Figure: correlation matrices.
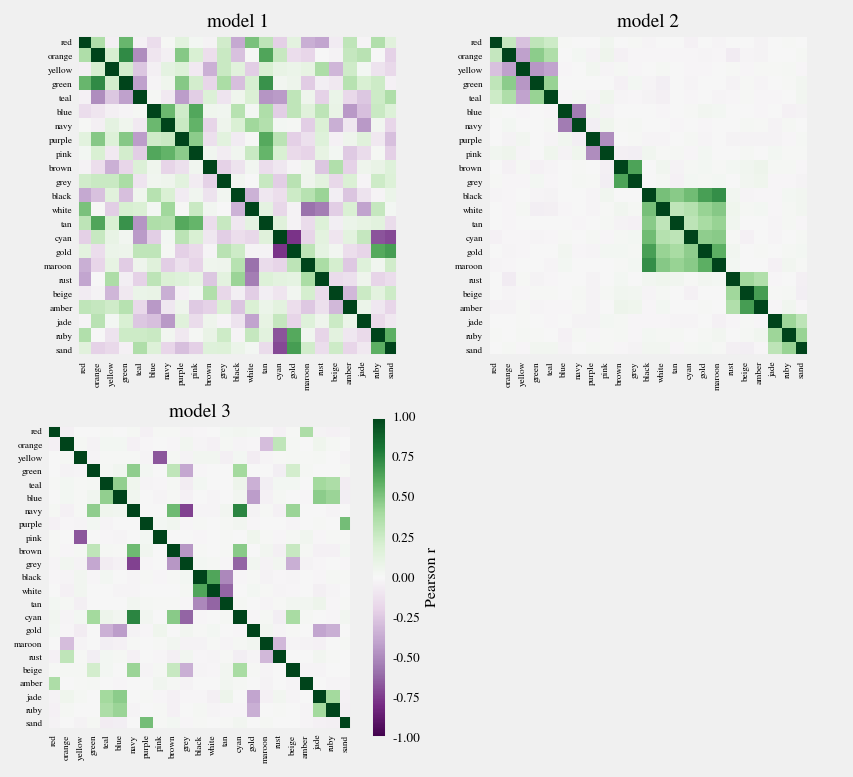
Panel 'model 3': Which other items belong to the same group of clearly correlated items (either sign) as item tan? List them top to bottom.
black, white
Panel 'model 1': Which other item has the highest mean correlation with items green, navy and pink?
tan
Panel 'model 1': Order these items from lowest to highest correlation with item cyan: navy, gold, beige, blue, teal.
gold, teal, blue, beige, navy
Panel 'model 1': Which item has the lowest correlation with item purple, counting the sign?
teal
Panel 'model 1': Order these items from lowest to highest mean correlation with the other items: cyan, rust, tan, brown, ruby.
cyan, brown, rust, ruby, tan
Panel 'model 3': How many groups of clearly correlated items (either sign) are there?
7
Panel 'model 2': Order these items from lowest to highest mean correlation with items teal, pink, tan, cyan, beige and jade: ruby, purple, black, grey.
purple, grey, ruby, black
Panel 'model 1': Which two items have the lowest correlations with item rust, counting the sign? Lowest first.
white, red
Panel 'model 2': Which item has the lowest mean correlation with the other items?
yellow
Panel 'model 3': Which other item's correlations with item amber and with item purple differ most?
sand
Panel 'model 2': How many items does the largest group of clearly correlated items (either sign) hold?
6
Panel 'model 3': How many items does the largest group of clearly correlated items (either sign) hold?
6
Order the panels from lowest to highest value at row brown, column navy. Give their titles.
model 1, model 2, model 3
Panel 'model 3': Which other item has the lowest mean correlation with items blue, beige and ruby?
gold
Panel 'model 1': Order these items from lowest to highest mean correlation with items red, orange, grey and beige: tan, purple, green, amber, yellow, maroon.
maroon, yellow, amber, purple, tan, green
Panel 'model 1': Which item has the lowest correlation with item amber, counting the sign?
blue
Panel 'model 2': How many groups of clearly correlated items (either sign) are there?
7
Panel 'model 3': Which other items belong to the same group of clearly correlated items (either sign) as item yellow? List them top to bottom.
pink
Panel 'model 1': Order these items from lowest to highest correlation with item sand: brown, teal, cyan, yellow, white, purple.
cyan, purple, yellow, white, brown, teal
